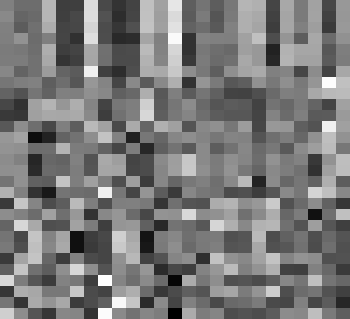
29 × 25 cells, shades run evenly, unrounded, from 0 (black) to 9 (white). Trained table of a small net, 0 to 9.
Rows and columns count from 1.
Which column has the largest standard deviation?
13
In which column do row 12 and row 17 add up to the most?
24
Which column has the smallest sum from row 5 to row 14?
9
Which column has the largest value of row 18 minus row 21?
8
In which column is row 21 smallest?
12
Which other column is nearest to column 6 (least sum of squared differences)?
20
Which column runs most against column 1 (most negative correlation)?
3
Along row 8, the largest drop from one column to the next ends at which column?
14
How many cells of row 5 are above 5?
9
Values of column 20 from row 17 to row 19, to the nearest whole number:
5 3 7
